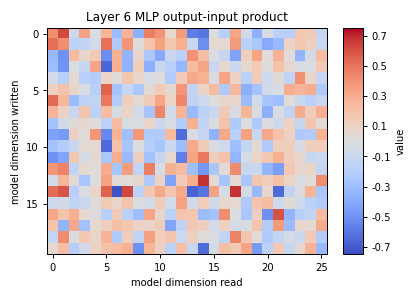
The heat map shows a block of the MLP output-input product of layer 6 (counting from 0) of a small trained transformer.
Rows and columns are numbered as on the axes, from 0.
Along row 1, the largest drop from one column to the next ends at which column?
6
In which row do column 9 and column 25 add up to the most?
16
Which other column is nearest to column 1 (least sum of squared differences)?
17
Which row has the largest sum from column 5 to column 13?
1
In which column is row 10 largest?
13
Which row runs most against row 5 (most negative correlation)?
9
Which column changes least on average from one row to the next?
4
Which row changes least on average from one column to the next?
15
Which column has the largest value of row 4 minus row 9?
12
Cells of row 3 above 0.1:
8
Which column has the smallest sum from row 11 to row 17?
18
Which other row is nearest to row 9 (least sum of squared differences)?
3
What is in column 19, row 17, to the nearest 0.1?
0.2
